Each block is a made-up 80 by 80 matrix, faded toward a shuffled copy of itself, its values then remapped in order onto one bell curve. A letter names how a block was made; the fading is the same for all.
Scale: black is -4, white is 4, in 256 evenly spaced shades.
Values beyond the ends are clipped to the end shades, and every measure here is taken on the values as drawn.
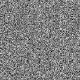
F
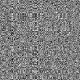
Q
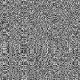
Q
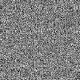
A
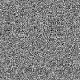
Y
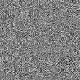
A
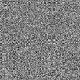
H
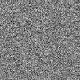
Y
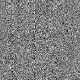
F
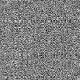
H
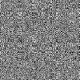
H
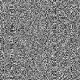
F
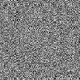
H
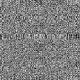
Q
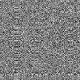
H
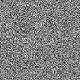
H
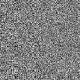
H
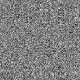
A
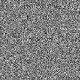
Y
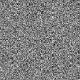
F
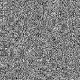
A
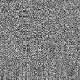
H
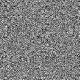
Y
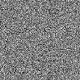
A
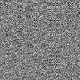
H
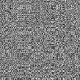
Q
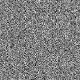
F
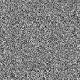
Y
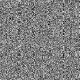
F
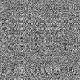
H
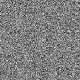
A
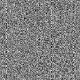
F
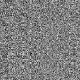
F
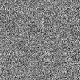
A
